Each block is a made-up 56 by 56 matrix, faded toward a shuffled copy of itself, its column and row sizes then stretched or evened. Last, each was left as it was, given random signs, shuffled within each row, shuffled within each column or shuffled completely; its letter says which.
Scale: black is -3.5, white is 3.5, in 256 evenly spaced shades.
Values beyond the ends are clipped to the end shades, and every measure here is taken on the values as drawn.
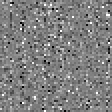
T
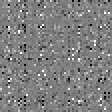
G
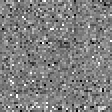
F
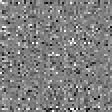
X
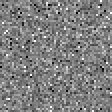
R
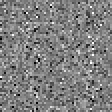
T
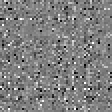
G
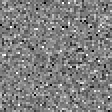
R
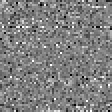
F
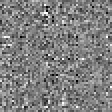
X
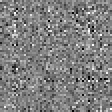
G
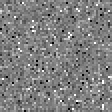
R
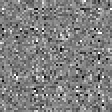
X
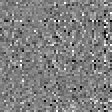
X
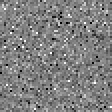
R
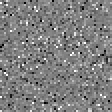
R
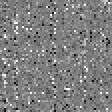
T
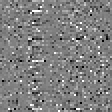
X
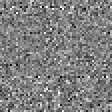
F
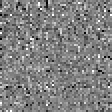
G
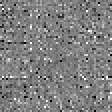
X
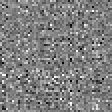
X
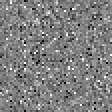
T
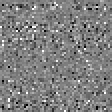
G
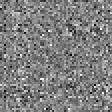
G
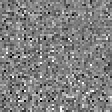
G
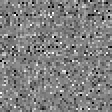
F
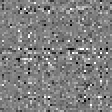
X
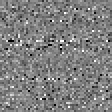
F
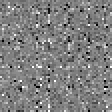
X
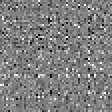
X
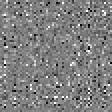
X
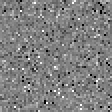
R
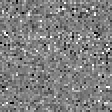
F
